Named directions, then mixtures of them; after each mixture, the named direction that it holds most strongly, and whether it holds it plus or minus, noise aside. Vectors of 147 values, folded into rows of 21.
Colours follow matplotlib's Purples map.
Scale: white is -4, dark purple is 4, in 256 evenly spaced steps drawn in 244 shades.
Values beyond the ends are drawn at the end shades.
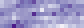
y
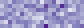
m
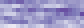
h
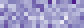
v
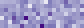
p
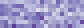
m, minus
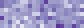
p, minus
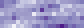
y, minus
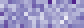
v, plus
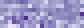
p, plus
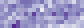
y, plus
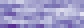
h, minus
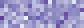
v, minus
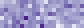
p, plus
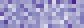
v, plus
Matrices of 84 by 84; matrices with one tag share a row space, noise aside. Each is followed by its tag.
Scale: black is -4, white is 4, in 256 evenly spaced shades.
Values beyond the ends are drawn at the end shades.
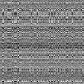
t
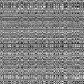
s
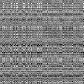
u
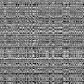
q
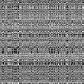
t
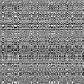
t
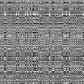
q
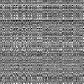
u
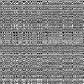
u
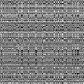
s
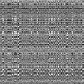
t
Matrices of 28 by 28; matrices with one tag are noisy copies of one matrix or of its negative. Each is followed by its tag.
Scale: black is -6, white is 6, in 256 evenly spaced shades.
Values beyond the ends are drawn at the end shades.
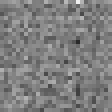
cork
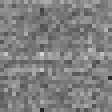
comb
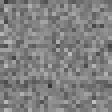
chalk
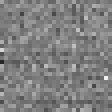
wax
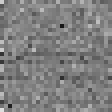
wax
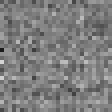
wax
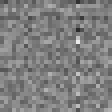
cork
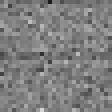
comb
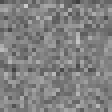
cork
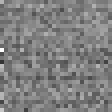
wax
